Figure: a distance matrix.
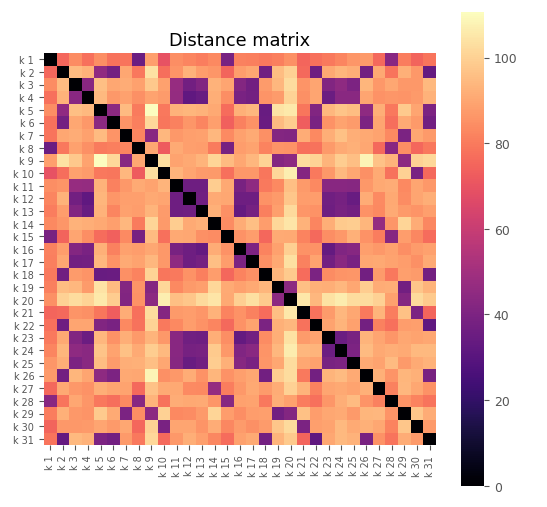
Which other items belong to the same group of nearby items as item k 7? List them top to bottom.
k 9, k 19, k 20, k 29
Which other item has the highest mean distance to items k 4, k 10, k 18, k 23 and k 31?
k 20
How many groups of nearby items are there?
6
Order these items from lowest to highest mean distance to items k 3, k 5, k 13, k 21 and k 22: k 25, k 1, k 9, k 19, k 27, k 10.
k 25, k 10, k 1, k 27, k 19, k 9
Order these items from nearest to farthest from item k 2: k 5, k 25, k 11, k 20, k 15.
k 5, k 15, k 11, k 25, k 20
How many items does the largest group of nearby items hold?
10
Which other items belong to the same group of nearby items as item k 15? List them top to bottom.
k 1, k 8, k 28
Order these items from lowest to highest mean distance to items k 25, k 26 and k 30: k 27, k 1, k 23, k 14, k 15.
k 23, k 1, k 15, k 27, k 14
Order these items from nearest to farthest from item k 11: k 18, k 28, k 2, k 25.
k 25, k 18, k 2, k 28
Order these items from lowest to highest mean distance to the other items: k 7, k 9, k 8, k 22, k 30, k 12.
k 12, k 22, k 8, k 7, k 30, k 9
